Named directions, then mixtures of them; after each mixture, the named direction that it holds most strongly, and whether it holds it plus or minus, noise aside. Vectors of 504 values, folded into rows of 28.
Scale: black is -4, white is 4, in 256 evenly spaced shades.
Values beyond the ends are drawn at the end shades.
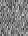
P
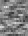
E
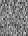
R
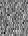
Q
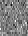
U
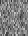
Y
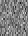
R, plus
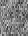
P, minus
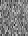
Y, plus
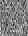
U, plus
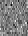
U, plus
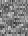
E, minus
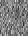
P, minus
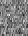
Q, minus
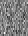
Q, minus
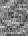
E, plus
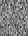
R, plus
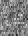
E, plus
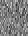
P, minus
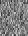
Y, plus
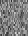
Y, plus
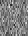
Y, plus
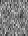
Y, plus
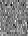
U, plus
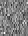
Q, minus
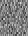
R, minus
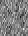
P, minus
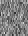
Y, minus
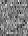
U, minus
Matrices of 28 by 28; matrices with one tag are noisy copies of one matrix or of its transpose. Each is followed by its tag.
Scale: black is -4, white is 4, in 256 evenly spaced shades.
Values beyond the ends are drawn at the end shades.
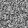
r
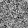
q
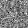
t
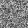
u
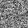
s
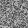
r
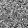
u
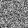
s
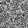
q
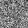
s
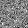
r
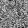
t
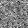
t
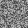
s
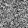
q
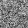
u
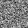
s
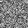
q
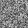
r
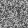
t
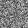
s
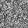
q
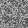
t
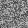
s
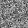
s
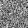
u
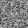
t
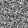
s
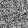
s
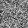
q
